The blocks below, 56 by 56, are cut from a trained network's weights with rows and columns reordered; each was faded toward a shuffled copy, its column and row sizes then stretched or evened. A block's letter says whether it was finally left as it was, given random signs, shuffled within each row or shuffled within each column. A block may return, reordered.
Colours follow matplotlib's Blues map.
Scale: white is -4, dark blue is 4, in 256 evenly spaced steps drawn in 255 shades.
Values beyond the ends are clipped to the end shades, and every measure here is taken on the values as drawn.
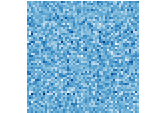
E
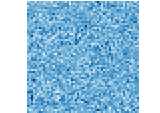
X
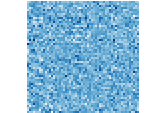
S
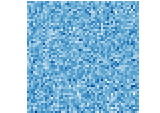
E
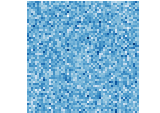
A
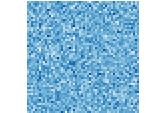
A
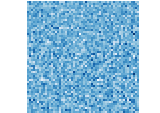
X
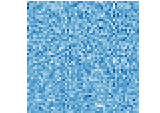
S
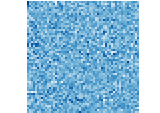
E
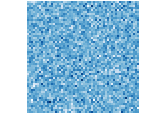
X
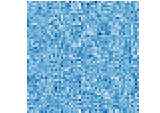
S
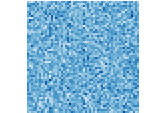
A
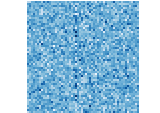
A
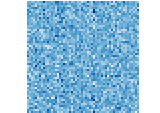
E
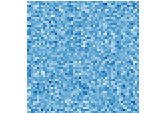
S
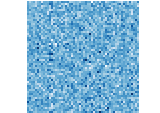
A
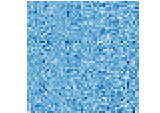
S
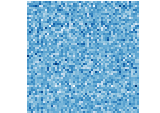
X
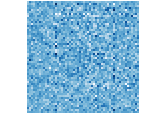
E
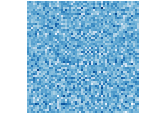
S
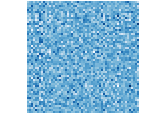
S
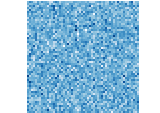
A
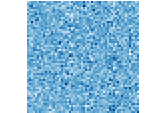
A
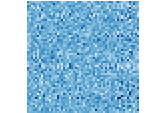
S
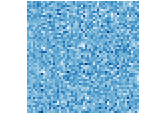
E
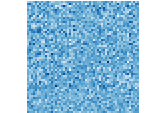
E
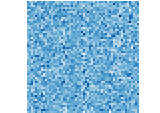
A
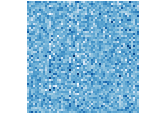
A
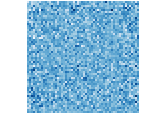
E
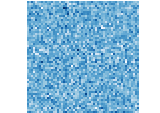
X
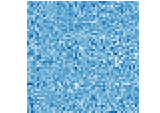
E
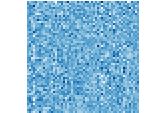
S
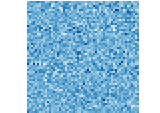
X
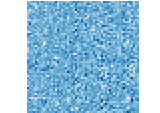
A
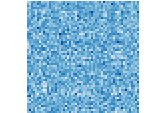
S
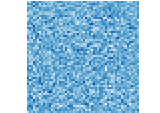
S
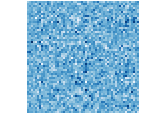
S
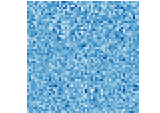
E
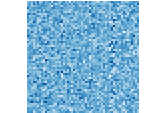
A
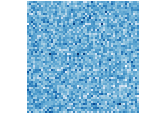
X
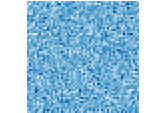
X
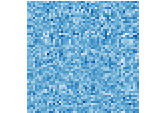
S
